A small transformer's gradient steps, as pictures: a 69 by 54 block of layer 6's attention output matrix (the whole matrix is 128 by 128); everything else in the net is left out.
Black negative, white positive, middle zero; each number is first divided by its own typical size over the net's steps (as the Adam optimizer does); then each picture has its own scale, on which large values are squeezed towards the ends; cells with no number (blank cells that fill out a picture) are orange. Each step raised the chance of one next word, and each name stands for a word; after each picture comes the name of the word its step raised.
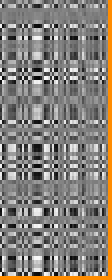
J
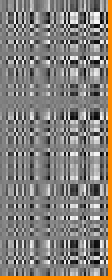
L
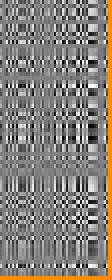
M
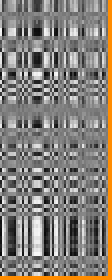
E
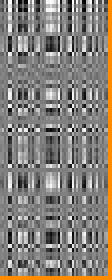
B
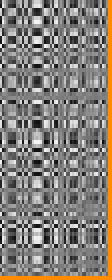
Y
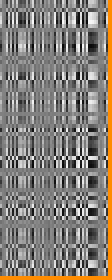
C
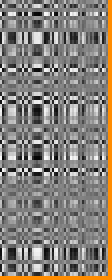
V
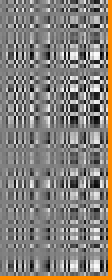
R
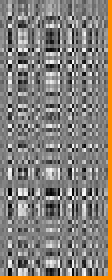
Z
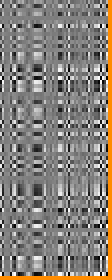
J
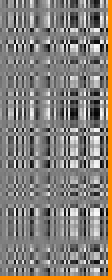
C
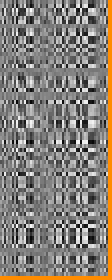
Y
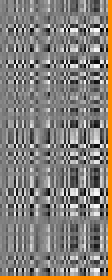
Z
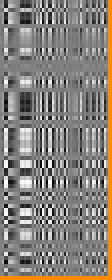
C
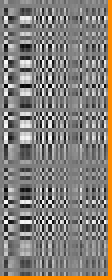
M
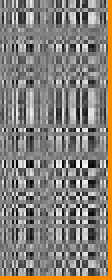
C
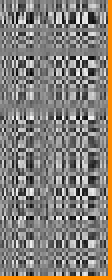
L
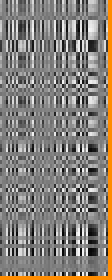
E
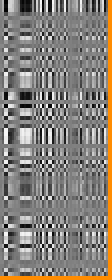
B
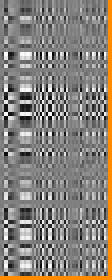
R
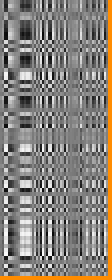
E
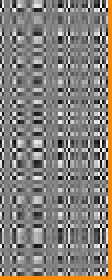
Y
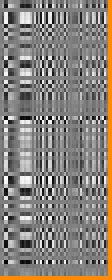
L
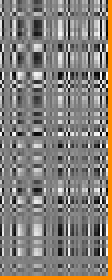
E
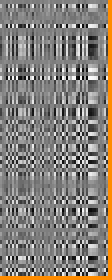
J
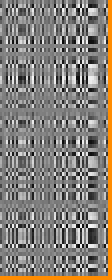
Y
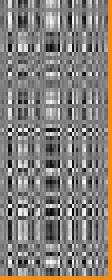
C
